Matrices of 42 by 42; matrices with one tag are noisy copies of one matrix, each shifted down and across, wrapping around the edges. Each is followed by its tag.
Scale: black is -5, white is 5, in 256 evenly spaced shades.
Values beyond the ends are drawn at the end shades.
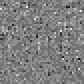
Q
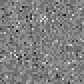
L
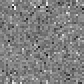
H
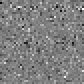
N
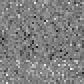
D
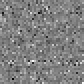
N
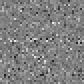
N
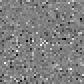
L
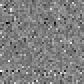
N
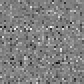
N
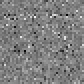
N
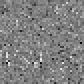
H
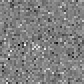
L
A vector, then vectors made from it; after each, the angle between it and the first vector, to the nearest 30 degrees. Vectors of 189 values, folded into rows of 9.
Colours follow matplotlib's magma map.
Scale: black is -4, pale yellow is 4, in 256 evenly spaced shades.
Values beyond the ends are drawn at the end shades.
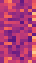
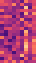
60 degrees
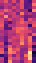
120 degrees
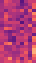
30 degrees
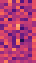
60 degrees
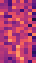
150 degrees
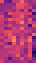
150 degrees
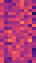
150 degrees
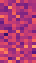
90 degrees
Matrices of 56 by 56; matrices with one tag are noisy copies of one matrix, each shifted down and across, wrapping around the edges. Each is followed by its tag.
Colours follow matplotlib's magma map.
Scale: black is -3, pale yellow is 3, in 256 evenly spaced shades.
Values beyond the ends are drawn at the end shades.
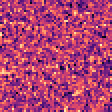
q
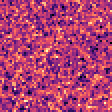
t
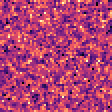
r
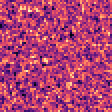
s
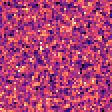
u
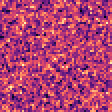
t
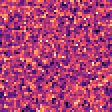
t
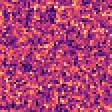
q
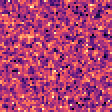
r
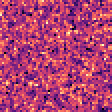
u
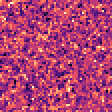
u
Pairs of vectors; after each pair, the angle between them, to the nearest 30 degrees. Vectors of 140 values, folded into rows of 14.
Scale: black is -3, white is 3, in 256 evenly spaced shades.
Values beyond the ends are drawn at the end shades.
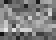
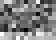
150 degrees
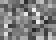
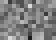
60 degrees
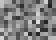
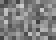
150 degrees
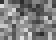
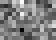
120 degrees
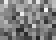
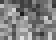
120 degrees
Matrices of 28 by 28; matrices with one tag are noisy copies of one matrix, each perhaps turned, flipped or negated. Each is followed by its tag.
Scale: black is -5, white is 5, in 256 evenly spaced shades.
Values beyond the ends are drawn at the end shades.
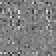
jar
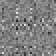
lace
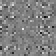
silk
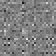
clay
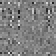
jar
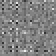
clay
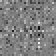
lace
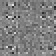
silk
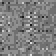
lace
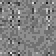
jar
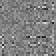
jar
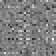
lace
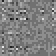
jar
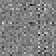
clay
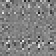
silk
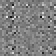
silk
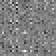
clay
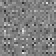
clay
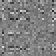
jar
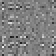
jar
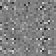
silk
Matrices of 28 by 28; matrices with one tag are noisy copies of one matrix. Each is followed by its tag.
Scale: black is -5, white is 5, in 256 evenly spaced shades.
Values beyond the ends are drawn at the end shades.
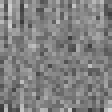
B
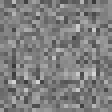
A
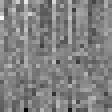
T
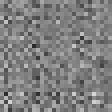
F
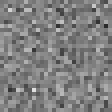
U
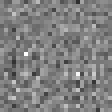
A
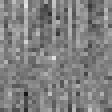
T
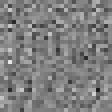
U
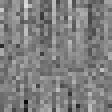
T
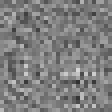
A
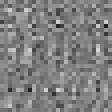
U
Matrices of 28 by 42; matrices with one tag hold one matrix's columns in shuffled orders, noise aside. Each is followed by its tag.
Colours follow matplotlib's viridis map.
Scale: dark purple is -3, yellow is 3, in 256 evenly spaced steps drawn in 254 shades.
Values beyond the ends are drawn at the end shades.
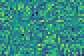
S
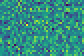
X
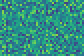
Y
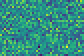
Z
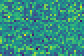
S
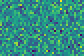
Y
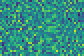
X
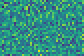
Y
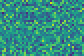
X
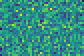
X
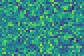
Y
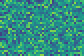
Z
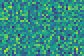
S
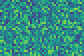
X
